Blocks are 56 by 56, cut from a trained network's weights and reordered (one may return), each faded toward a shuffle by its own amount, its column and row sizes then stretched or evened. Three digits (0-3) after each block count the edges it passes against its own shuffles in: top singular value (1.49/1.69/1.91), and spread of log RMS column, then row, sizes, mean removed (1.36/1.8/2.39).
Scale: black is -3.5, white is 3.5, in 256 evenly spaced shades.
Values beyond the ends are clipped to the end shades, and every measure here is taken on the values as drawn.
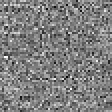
2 0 2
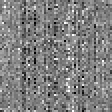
2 3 1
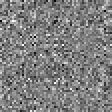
1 2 1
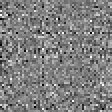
2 2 2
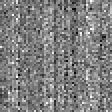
2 2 0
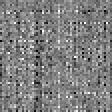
2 2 3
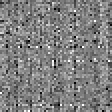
1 2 2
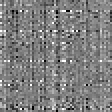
3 2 3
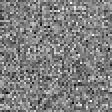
1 0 0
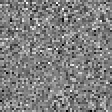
0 0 1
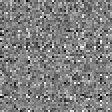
2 2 2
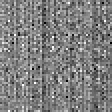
3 1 2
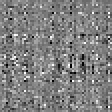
1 2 3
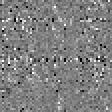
0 2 2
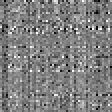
2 0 3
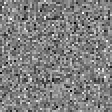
1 0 0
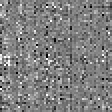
0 3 2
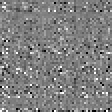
0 2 3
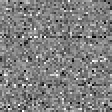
1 1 2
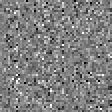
0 2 0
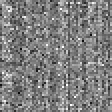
2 0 0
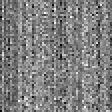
3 2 0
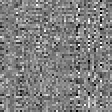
3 3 1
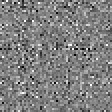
1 1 2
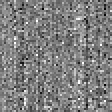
1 2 0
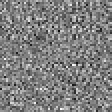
3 0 2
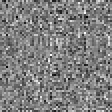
3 1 1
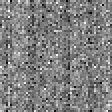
1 1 1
